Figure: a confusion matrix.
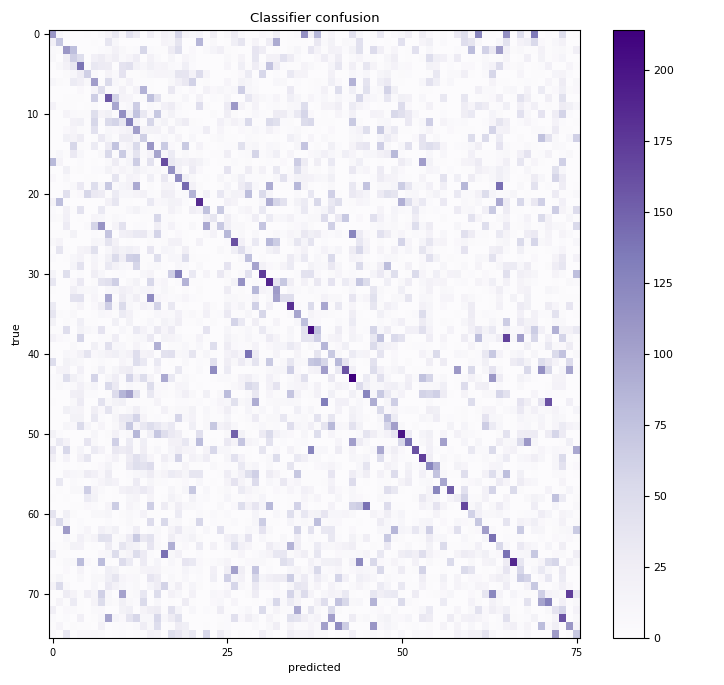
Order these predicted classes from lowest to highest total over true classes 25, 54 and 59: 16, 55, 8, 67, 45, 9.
67, 16, 9, 8, 55, 45
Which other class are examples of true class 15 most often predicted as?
49
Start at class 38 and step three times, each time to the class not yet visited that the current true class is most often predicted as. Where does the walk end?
53
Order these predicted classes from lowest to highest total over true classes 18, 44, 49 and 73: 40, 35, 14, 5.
5, 35, 14, 40
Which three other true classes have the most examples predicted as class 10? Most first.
70, 45, 15
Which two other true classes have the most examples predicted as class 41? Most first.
74, 71
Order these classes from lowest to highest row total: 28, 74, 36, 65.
36, 28, 74, 65
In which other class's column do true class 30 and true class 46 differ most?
71
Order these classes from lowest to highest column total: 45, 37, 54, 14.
45, 37, 54, 14
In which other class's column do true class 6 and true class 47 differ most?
43
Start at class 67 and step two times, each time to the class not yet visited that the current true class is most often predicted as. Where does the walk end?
31
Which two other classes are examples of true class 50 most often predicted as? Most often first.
26, 12
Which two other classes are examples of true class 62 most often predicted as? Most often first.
2, 49
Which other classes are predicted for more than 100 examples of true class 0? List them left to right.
36, 61, 65, 69
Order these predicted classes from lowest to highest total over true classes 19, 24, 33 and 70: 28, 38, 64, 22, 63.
38, 28, 22, 63, 64
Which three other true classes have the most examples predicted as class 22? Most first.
24, 75, 37
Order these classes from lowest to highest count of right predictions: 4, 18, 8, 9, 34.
9, 18, 4, 8, 34
